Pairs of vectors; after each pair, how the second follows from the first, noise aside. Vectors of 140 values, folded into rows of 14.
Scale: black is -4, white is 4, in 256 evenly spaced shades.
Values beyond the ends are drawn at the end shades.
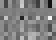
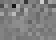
wrapped around, negated, partly zeroed.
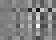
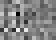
reversed, negated.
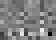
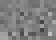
negated, shrunk.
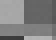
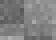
negated, shrunk.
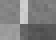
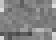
wrapped around, partly zeroed.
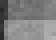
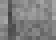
wrapped around, shrunk.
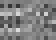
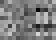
reversed, negated.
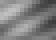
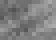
negated, shrunk.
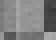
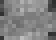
wrapped around, partly zeroed.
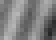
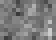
negated, partly zeroed.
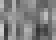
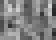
reversed, negated.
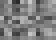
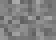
negated, shrunk.
